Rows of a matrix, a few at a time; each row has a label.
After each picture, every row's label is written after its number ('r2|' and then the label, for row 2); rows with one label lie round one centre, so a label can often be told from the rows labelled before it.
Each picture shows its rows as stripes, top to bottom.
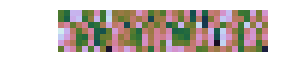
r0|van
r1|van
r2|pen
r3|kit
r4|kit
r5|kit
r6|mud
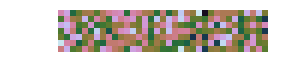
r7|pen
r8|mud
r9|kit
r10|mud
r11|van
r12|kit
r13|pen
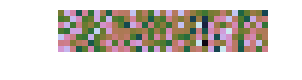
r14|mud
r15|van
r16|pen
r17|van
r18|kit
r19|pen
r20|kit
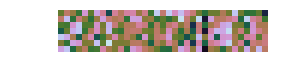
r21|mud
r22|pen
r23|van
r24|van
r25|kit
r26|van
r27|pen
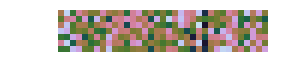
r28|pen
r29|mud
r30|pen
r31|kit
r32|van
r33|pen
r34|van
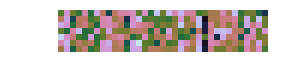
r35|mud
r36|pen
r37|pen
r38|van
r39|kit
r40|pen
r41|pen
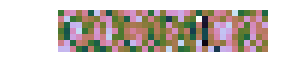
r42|mud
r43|pen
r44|van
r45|van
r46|van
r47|pen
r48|kit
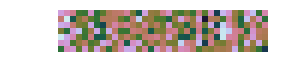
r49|kit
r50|pen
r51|kit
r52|van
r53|kit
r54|pen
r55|mud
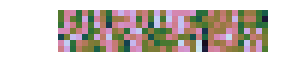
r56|mud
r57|mud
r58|mud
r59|pen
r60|van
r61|pen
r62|pen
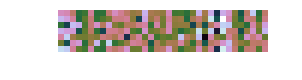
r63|kit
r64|kit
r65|van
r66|kit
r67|pen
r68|van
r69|kit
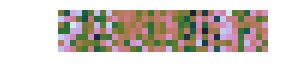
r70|van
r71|kit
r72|van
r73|van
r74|kit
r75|pen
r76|kit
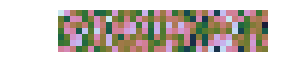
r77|kit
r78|van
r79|mud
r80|mud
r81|van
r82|van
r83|kit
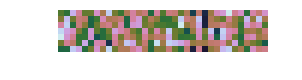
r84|van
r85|pen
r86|pen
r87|kit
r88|kit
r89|mud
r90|van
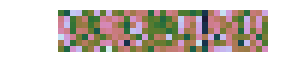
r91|van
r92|pen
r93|pen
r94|pen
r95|kit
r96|pen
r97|van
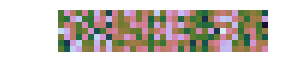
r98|mud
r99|van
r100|mud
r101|kit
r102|mud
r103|van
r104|van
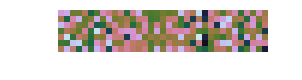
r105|pen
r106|van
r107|kit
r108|mud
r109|pen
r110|van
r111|mud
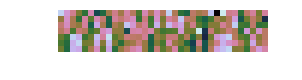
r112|kit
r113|mud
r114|mud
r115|pen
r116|van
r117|van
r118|van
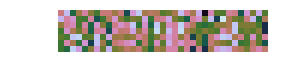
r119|pen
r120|kit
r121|mud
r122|mud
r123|van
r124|mud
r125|van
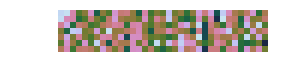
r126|kit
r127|kit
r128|pen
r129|van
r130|pen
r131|mud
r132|pen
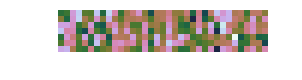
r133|van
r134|van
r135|kit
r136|kit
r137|mud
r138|mud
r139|kit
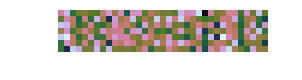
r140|pen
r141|mud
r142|kit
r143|pen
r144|kit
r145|mud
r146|van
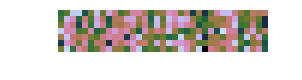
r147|van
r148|mud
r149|mud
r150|kit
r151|pen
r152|mud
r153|pen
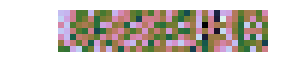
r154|kit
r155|kit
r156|pen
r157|kit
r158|pen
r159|mud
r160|van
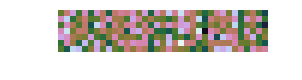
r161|mud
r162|pen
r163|mud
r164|pen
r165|kit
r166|mud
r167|van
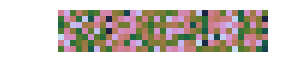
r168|pen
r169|mud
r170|van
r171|mud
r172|kit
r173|pen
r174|mud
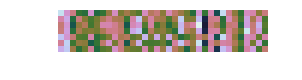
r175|kit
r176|pen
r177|pen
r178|pen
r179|kit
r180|pen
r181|kit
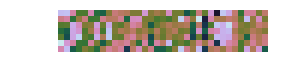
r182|kit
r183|pen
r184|van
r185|van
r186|van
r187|kit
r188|pen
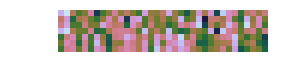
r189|kit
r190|pen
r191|pen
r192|kit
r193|mud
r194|mud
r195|mud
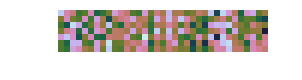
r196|kit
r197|mud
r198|van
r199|mud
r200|kit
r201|van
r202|van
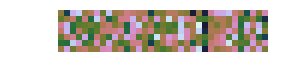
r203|van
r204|mud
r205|pen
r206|pen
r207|mud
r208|van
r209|pen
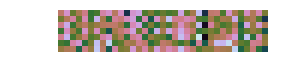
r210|pen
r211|mud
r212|pen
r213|mud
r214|pen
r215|van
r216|mud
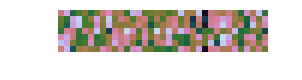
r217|pen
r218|van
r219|van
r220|mud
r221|kit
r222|kit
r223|pen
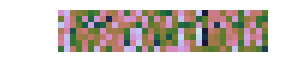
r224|pen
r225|mud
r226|kit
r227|pen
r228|pen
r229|pen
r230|mud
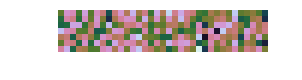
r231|mud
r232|mud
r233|van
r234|kit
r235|pen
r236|mud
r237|pen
